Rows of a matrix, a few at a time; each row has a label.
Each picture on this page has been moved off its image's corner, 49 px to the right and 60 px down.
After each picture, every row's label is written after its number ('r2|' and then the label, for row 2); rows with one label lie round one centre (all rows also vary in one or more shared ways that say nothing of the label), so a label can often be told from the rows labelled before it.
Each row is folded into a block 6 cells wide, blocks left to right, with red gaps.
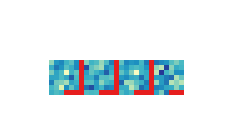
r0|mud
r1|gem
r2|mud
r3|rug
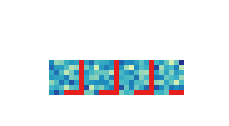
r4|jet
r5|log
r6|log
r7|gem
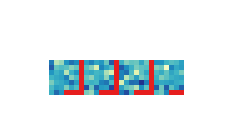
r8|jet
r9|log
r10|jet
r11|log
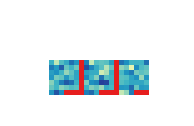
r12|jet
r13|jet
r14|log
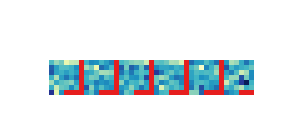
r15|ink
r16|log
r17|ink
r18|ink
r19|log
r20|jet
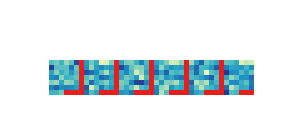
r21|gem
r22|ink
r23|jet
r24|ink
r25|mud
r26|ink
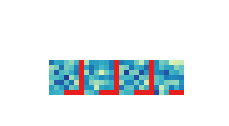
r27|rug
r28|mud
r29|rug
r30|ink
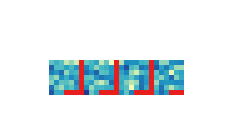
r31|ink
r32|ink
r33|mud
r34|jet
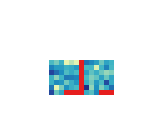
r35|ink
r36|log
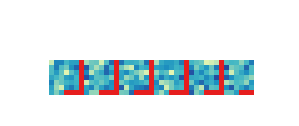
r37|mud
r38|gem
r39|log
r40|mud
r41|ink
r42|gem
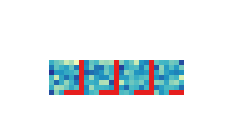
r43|ink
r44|ink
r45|gem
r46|gem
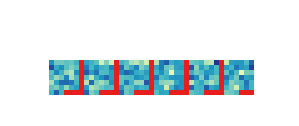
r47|jet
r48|ink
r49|ink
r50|mud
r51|gem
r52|mud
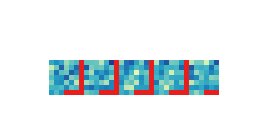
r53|rug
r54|gem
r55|mud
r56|mud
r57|gem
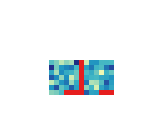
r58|gem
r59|mud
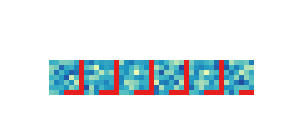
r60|rug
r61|log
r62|mud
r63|rug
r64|mud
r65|jet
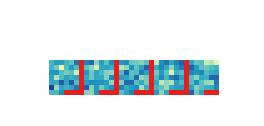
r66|log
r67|log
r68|rug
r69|mud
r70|ink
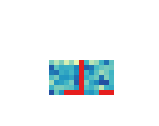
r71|ink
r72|jet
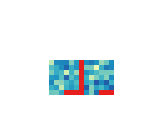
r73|mud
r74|log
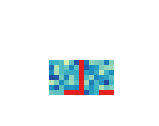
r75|gem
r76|jet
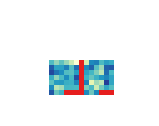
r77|ink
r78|mud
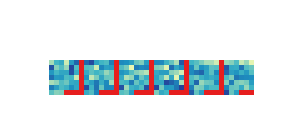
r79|gem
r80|log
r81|log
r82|log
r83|ink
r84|ink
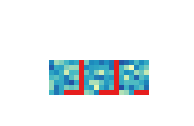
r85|jet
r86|mud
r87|log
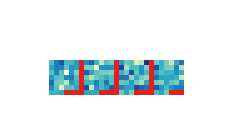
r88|mud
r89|log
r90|gem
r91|gem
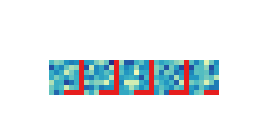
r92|jet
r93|gem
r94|mud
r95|rug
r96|gem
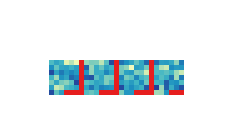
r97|ink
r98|gem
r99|log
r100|log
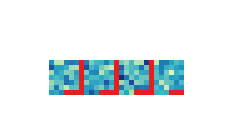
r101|jet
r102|jet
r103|gem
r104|mud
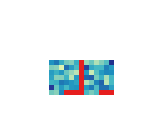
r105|log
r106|gem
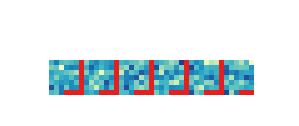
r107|log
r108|mud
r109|rug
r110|gem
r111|ink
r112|ink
